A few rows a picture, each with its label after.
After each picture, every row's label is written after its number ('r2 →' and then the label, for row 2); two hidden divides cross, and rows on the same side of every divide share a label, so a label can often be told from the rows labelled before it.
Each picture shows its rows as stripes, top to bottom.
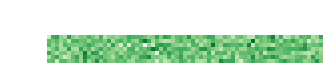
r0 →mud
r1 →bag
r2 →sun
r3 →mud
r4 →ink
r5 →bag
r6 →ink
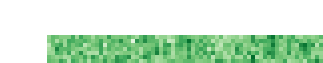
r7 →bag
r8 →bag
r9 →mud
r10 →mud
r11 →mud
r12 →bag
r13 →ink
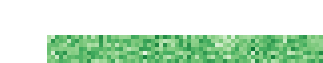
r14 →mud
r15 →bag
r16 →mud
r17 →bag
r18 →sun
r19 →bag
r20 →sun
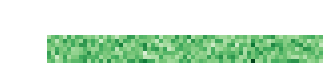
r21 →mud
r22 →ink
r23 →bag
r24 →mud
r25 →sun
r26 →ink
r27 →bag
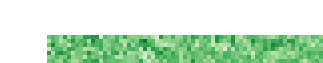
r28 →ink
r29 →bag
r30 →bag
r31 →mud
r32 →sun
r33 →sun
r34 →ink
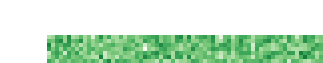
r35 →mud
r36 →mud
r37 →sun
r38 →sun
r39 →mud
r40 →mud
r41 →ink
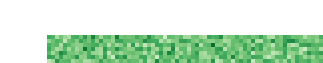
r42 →ink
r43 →bag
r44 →sun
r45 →ink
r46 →sun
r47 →ink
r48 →mud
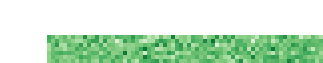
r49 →ink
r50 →sun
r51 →mud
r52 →bag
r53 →sun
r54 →bag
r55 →mud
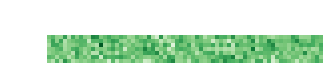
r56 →ink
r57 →bag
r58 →mud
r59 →bag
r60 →mud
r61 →ink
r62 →sun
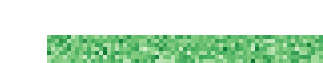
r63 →mud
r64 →ink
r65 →mud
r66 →sun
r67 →ink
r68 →mud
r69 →bag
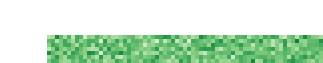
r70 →mud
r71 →ink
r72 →sun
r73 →mud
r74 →ink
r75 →mud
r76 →bag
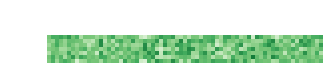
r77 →sun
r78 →mud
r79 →mud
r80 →bag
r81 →mud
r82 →bag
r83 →sun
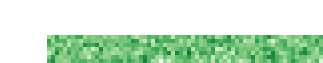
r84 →mud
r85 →sun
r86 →ink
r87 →mud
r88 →mud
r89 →bag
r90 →bag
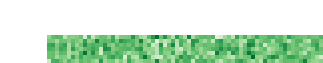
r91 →mud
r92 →ink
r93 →ink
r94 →ink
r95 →ink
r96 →bag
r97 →mud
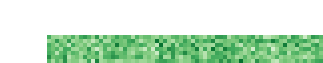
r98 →ink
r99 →mud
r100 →ink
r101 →sun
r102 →ink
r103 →ink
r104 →sun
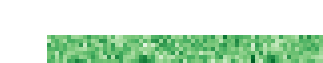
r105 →sun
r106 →mud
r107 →sun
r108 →sun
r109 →ink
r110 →bag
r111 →bag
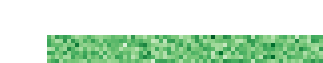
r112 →sun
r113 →ink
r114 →bag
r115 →mud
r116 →ink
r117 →bag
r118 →sun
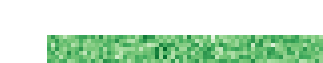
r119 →bag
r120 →bag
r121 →sun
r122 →mud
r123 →mud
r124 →mud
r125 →ink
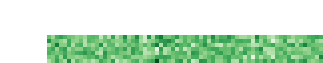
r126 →sun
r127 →sun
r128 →mud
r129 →ink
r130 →ink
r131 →sun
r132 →mud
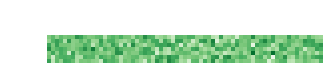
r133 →bag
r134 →mud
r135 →sun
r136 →ink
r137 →bag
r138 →sun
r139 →sun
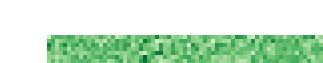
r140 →mud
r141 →bag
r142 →ink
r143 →ink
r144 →sun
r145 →bag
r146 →bag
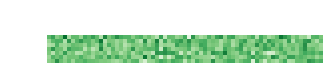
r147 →ink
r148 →mud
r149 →mud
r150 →mud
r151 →sun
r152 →bag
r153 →sun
